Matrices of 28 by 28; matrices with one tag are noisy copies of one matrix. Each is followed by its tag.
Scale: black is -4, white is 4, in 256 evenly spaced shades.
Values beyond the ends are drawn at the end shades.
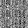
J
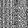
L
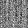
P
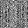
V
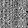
L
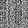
P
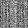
V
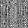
V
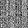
P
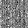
J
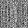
V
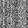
L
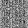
J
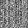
P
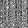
P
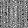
V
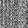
L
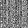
P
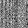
L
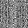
V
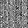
P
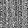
P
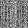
V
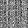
P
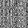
L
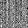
P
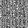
J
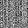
P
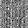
J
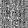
J
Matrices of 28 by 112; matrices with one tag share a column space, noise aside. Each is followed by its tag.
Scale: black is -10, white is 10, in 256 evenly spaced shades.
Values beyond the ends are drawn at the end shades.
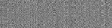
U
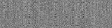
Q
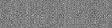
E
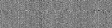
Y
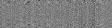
U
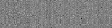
E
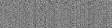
U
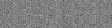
E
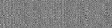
E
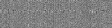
Y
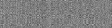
E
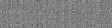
Y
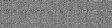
Y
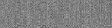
Q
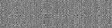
E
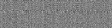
Y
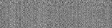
U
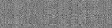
E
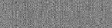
Q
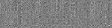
Q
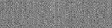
Q
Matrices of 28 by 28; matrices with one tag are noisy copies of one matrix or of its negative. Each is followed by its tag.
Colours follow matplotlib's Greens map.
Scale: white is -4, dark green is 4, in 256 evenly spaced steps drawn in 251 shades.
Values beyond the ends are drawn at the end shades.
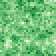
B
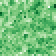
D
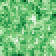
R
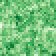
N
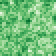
D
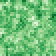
R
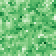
D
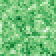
N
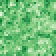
D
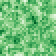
R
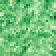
D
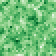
R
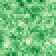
B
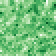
D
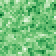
D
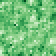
R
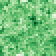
R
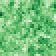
D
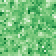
D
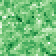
N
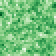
D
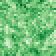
B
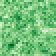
N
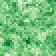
B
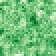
R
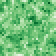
R
